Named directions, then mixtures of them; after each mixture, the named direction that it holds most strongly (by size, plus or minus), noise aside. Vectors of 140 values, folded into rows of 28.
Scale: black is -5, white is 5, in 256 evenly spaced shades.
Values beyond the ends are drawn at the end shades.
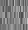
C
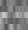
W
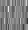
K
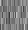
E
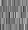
E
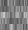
W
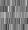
K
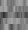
W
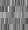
K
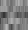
W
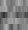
W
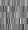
K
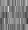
K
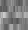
W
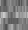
W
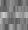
W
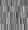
E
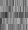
W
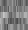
W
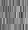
C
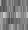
W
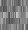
E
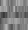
W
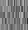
C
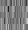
K
